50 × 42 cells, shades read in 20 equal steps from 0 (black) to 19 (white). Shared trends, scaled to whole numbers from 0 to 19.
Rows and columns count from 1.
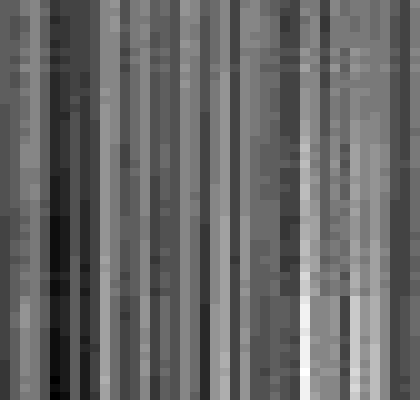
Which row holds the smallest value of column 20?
50
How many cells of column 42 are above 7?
37
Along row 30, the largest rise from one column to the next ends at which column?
31
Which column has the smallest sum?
6
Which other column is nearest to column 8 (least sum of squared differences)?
18
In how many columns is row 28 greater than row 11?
11
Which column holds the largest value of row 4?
12
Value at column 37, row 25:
10
